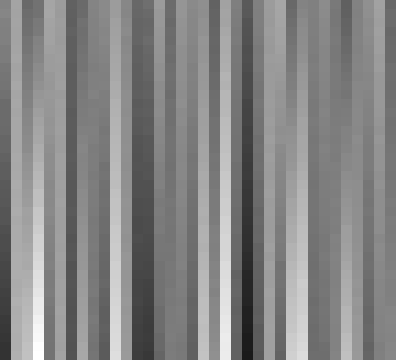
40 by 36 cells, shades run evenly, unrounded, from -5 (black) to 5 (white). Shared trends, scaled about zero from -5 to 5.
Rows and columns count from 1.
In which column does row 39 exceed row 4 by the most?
4
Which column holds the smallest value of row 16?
23
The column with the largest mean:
21
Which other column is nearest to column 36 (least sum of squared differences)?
20
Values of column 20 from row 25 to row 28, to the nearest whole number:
0 0 0 0
